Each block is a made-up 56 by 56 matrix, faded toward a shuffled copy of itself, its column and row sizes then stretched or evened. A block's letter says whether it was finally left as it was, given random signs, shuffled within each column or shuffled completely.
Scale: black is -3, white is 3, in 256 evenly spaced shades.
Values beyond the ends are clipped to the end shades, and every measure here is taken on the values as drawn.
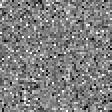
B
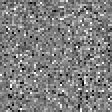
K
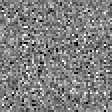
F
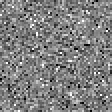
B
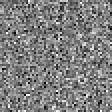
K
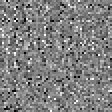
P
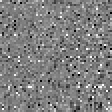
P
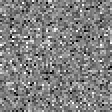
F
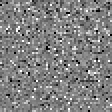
F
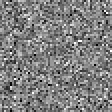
K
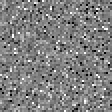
B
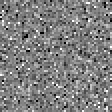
K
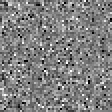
F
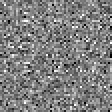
P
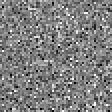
K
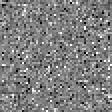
K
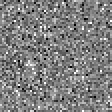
K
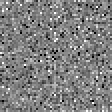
K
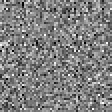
P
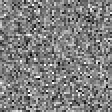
K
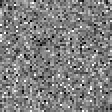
K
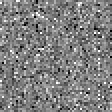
K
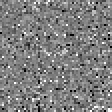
F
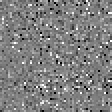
P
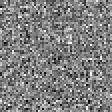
P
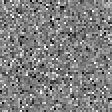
K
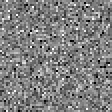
B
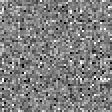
P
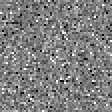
B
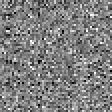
P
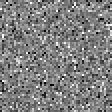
K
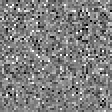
P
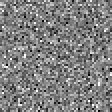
B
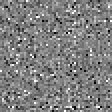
F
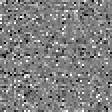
P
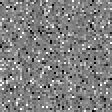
B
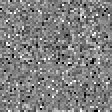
F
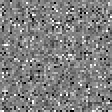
P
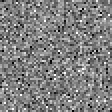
B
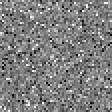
B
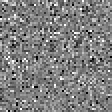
P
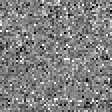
F
